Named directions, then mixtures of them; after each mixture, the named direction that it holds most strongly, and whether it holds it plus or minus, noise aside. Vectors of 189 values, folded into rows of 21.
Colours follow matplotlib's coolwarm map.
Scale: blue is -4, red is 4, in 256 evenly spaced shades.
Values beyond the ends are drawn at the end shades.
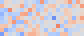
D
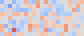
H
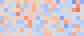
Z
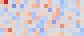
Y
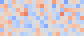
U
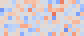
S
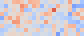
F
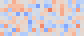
H, minus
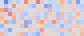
Y, minus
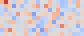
Y, plus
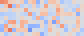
H, minus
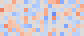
S, minus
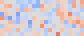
F, minus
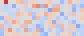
Y, plus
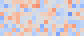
F, plus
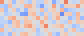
U, minus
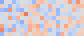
H, plus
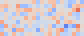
Z, plus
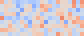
Z, minus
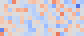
U, plus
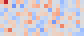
Y, plus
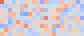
D, minus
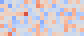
U, plus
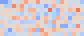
Y, minus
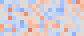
H, plus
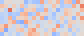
D, plus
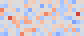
S, minus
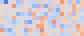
Y, minus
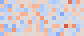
H, plus
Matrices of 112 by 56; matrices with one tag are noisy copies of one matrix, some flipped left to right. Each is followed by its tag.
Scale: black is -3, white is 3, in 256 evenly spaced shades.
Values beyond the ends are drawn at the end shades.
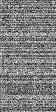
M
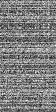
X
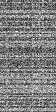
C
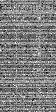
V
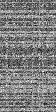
C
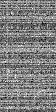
X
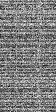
V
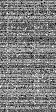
X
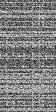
C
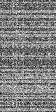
C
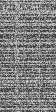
V
